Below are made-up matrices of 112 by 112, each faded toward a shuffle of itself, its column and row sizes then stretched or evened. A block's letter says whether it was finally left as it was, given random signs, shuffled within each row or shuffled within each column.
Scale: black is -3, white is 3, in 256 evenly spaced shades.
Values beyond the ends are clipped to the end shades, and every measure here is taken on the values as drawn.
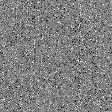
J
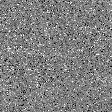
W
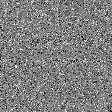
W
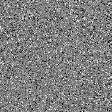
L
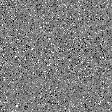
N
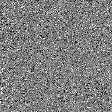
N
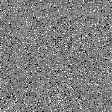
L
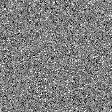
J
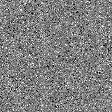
J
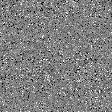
N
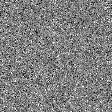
J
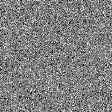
N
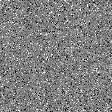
N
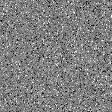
J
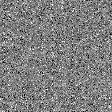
N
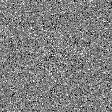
J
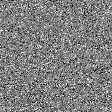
W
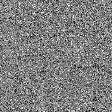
N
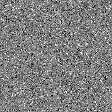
N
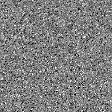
L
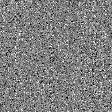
J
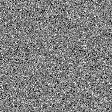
W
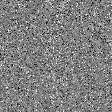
J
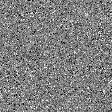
J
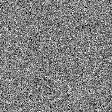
J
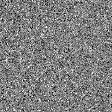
N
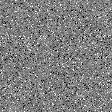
W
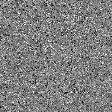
N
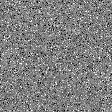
W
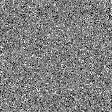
J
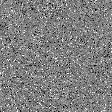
W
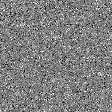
W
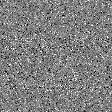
W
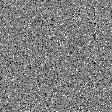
J
